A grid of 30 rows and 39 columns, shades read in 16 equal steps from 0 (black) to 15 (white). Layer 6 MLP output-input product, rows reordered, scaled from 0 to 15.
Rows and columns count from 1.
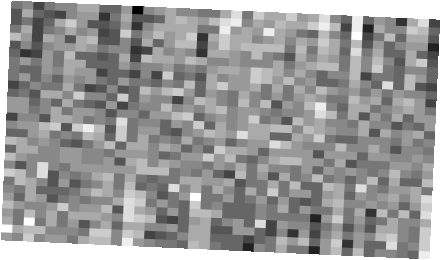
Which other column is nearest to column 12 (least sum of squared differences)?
39
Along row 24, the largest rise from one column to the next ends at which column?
18
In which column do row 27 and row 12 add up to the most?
24
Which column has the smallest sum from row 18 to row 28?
29
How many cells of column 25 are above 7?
18
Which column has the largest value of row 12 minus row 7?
7
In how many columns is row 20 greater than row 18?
11
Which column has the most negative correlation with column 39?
32
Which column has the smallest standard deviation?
30
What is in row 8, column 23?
12
